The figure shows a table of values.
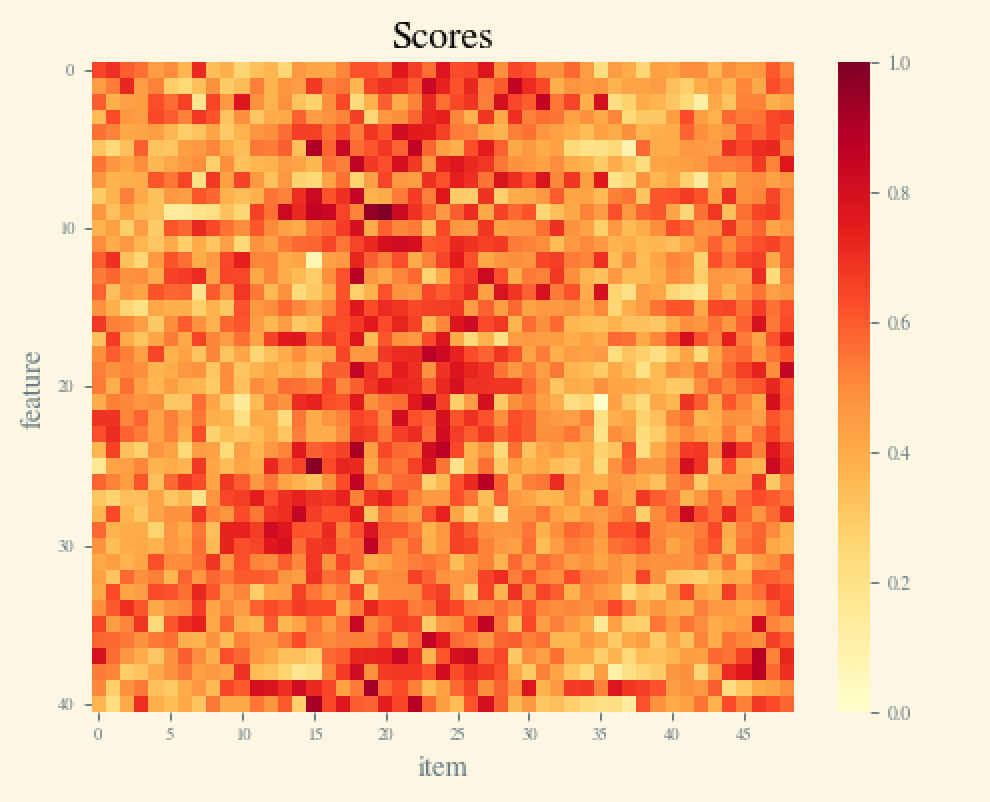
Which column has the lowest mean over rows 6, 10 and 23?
35
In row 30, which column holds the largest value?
19
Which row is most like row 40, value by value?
5
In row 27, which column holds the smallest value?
7
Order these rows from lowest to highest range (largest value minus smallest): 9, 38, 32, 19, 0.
32, 0, 19, 38, 9
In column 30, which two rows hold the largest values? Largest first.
39, 1
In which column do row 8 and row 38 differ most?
15
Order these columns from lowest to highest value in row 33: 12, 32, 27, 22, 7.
12, 22, 32, 27, 7
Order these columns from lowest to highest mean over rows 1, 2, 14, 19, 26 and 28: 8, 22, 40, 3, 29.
40, 3, 8, 22, 29
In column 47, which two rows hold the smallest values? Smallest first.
13, 26
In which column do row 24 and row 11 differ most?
28
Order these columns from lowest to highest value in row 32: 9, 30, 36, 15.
36, 9, 30, 15
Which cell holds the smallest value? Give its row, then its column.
21, 35
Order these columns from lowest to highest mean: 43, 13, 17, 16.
43, 13, 16, 17
